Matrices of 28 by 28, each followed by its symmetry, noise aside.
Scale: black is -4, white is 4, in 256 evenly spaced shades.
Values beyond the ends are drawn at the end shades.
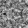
mirrored top to bottom.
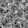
symmetric across the other diagonal.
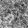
symmetric across the other diagonal.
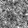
symmetric across the other diagonal.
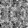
mirrored top to bottom.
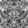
mirrored left to right.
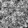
symmetric.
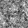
same after a half turn.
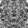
mirrored left to right.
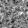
antisymmetric.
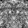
mirrored left to right.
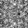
mirrored top to bottom.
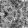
mirrored top to bottom.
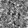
same after a half turn.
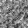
symmetric.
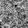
no symmetry.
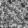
symmetric across the other diagonal.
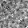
symmetric.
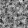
antisymmetric.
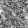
same after a half turn.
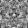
mirrored left to right.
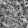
no symmetry.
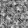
symmetric.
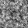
symmetric.
